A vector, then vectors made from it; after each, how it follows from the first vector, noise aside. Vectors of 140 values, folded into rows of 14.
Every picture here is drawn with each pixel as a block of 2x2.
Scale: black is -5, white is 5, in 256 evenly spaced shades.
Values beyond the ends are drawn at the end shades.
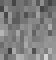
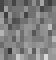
copied.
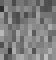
copied.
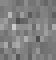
wrapped around, negated, partly zeroed.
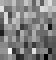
negated, scaled up.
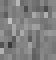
wrapped around, negated, partly zeroed.
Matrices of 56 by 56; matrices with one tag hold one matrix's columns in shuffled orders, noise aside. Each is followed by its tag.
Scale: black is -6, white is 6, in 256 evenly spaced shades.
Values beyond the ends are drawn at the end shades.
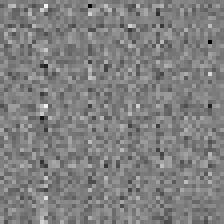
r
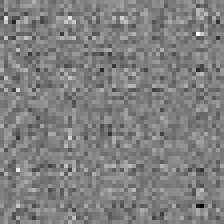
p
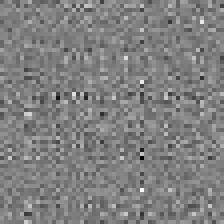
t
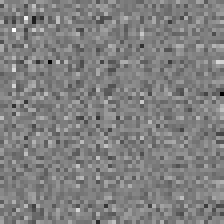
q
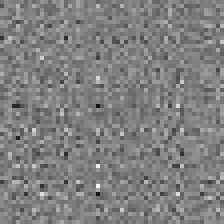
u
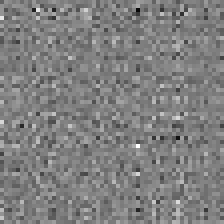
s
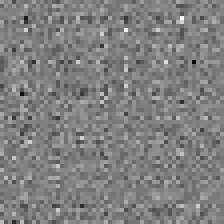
q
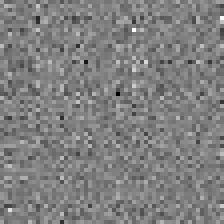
q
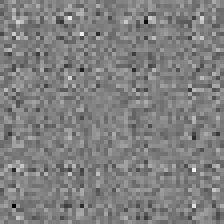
p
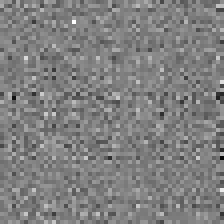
t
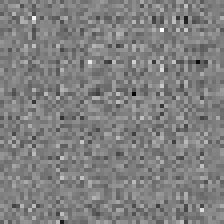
q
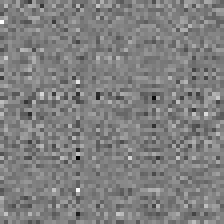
t
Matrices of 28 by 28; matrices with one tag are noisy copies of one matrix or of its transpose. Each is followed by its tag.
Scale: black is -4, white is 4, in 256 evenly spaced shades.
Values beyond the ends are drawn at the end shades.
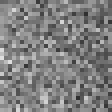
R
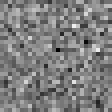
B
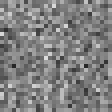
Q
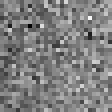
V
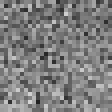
V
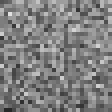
R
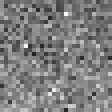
V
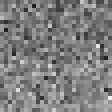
V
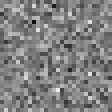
B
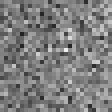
V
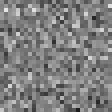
B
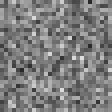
Q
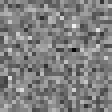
B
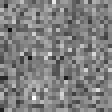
Q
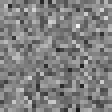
B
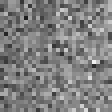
V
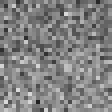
V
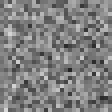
B
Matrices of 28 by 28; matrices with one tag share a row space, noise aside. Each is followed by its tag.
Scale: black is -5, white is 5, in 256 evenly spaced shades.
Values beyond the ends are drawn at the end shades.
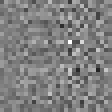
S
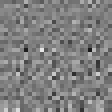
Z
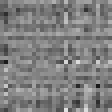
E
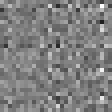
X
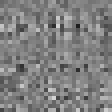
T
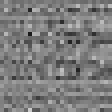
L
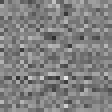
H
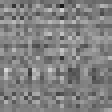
L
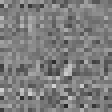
H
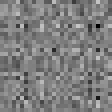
Z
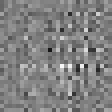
S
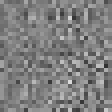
S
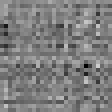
E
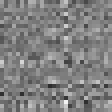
H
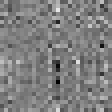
X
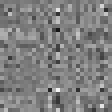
X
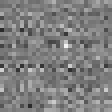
H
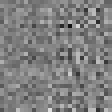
S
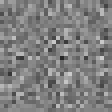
T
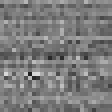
L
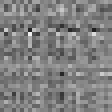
L
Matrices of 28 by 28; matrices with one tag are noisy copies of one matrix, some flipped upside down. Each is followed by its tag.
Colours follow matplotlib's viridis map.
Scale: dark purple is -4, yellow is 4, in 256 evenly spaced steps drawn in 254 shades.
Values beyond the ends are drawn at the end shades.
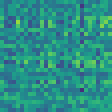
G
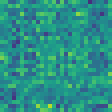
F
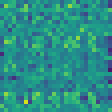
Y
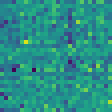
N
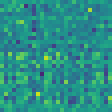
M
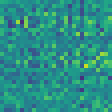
G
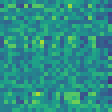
Y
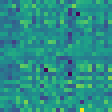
N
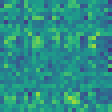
Y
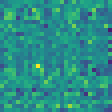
Y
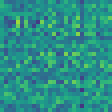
G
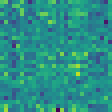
F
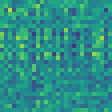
M
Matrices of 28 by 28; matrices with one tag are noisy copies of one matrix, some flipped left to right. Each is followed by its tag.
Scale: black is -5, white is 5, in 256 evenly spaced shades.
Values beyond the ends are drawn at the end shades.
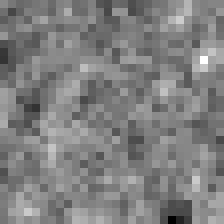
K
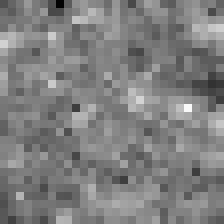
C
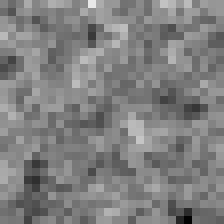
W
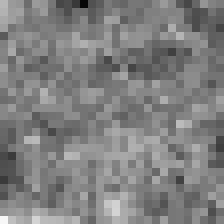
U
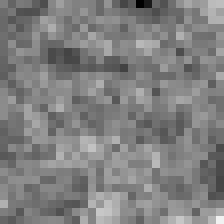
U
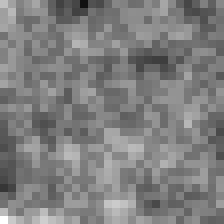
U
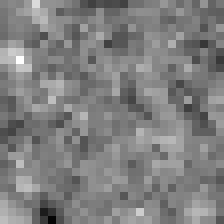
K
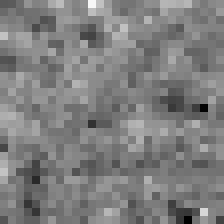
W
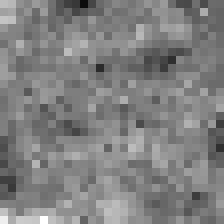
U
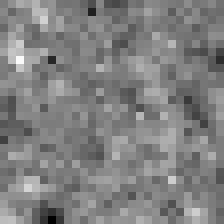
K
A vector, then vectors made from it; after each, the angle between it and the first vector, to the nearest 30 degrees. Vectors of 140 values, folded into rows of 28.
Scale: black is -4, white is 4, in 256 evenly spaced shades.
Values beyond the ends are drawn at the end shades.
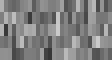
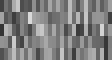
120 degrees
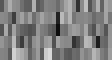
150 degrees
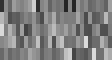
90 degrees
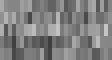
30 degrees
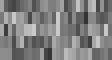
30 degrees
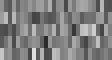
60 degrees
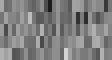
60 degrees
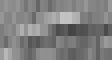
90 degrees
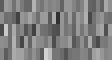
150 degrees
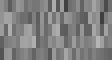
60 degrees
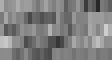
60 degrees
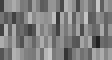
150 degrees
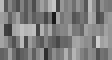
60 degrees
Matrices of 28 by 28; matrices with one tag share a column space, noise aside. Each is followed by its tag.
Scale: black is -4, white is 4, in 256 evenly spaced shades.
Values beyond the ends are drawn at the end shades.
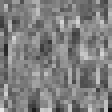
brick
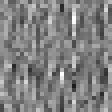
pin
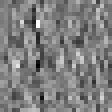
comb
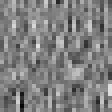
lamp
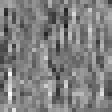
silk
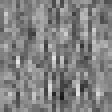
silk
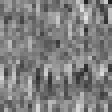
pin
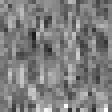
brick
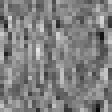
brick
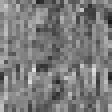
pin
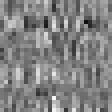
brick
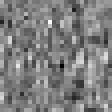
comb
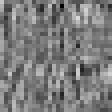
pin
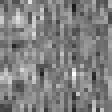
pin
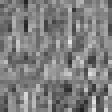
lamp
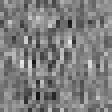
comb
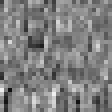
lamp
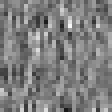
brick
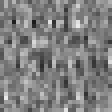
comb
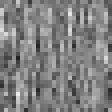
silk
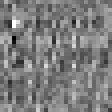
comb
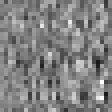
comb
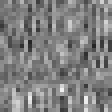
lamp
